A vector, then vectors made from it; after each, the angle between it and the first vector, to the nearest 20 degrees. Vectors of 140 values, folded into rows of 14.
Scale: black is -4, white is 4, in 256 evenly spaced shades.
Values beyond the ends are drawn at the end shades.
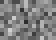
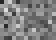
80 degrees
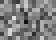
20 degrees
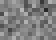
140 degrees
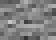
60 degrees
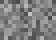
40 degrees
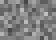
160 degrees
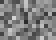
20 degrees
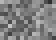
120 degrees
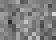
120 degrees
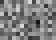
60 degrees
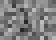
40 degrees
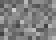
80 degrees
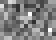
100 degrees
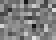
100 degrees
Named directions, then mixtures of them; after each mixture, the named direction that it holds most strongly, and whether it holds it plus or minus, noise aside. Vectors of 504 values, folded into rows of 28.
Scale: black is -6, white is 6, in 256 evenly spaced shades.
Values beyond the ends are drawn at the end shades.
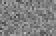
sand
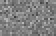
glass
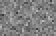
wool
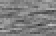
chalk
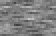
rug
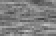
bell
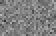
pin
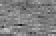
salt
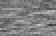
chalk, minus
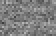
sand, plus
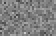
sand, plus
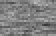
bell, minus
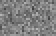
wool, minus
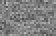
sand, plus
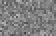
sand, minus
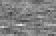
salt, minus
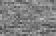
bell, minus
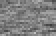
bell, minus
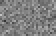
pin, plus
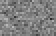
glass, plus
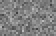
wool, plus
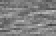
chalk, minus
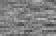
bell, minus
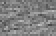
chalk, minus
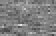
salt, minus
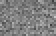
pin, minus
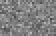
glass, plus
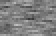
rug, minus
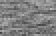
chalk, plus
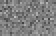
glass, minus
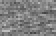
chalk, plus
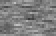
rug, minus
